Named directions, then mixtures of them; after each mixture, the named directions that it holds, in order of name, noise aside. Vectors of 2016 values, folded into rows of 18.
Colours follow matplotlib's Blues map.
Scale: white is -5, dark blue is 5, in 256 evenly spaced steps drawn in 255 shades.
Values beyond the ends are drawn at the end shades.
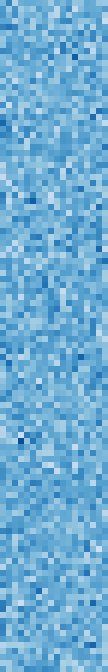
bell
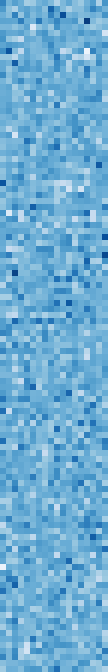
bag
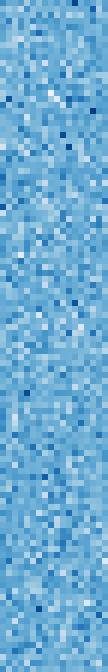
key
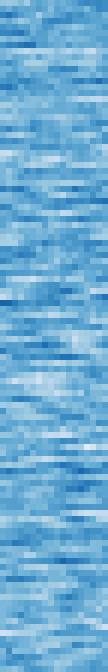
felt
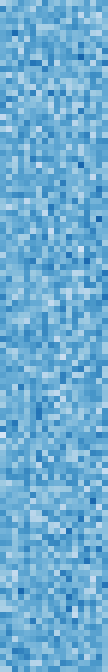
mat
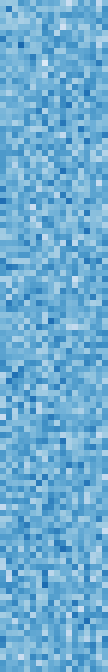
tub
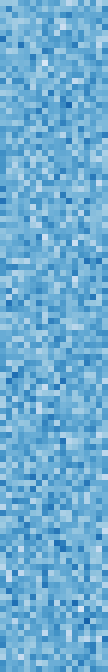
tub.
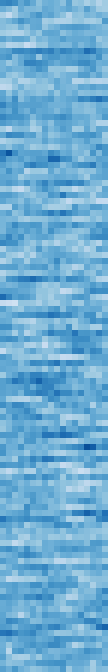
felt.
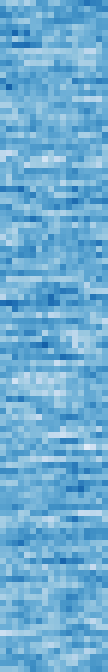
felt.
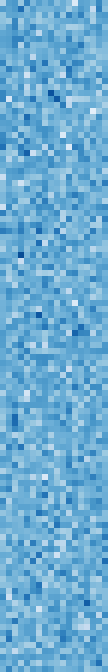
key.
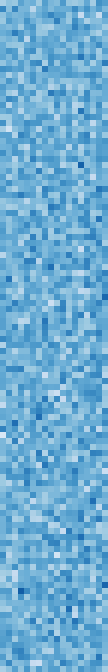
mat.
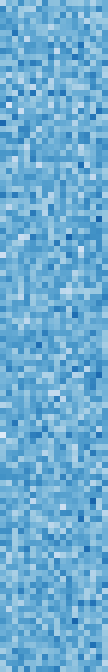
bell, mat.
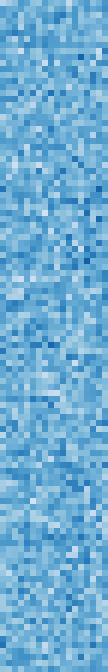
felt, mat, tub.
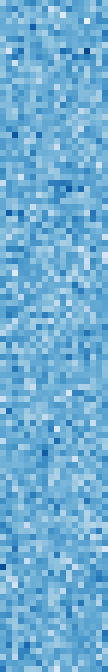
bag.
